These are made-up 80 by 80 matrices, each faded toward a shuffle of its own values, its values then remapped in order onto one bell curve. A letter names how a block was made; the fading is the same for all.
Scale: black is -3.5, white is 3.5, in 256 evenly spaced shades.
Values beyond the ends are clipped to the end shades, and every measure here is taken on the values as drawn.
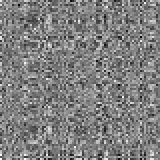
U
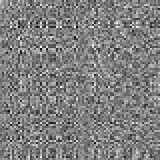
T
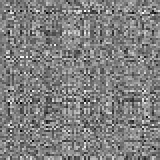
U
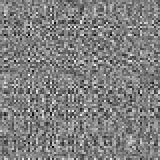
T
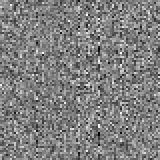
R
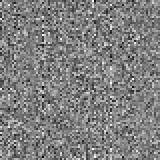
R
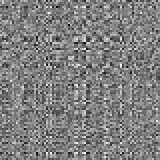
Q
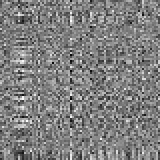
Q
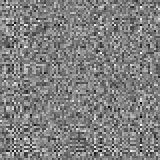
T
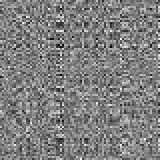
U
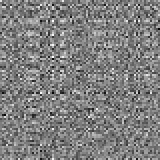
T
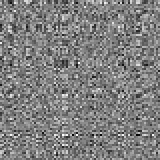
U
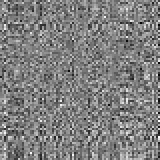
Q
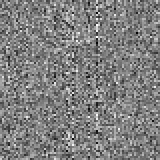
R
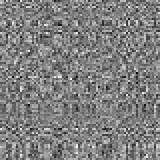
U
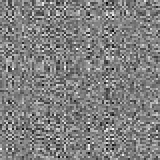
Q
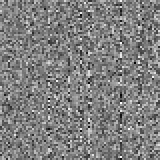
R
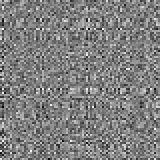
U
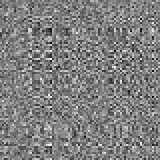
T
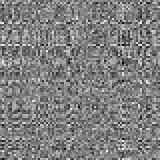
U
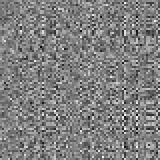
Q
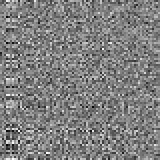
T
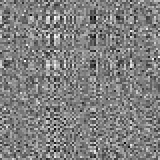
Q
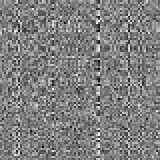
Q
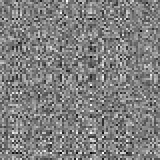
T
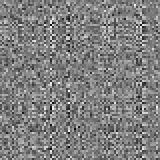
Q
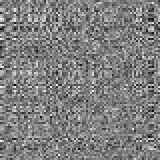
T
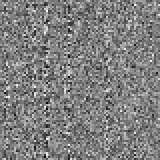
R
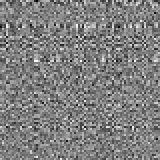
U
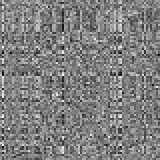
Q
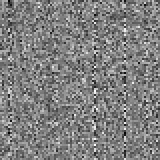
R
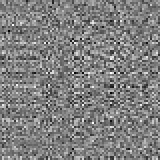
T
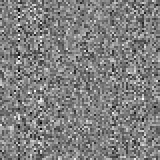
R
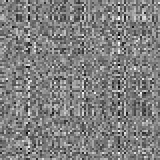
Q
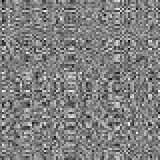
U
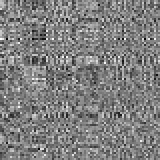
U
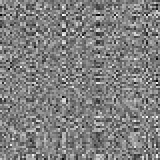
T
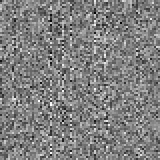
R
